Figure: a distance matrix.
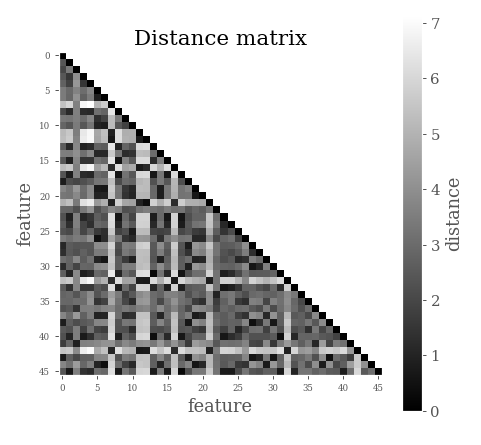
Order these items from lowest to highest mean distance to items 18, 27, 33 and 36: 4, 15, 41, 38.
38, 41, 15, 4
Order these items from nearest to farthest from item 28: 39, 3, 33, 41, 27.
27, 41, 33, 3, 39
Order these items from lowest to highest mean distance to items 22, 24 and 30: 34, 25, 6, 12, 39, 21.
34, 25, 39, 6, 21, 12
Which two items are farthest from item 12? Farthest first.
4, 3
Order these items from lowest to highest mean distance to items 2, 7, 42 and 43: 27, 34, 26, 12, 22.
12, 22, 34, 27, 26
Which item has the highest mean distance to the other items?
7
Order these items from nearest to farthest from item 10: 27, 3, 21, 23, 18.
23, 3, 18, 27, 21
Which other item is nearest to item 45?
17
